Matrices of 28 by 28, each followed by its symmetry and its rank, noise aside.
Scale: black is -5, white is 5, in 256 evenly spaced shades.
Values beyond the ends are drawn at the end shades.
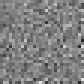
antisymmetric, rank four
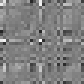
symmetric, rank two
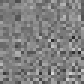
no symmetry, rank three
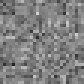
symmetric, rank four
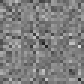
symmetric, rank three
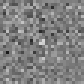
symmetric, rank four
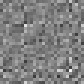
symmetric, rank three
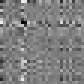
no symmetry, rank two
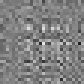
no symmetry, rank two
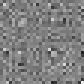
symmetric, rank four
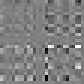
antisymmetric, rank two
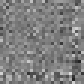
no symmetry, rank four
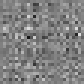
no symmetry, rank three
